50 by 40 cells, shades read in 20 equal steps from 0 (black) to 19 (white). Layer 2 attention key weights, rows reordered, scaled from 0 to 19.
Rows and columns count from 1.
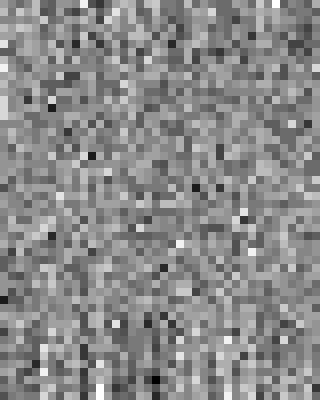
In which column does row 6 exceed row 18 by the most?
1
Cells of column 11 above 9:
29
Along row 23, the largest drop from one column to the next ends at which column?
33
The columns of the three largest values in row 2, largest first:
15, 27, 3
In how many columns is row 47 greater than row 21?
17
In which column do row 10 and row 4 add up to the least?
10
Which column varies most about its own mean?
11
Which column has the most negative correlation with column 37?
21
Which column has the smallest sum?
20
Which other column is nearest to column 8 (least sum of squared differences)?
24
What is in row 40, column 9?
11
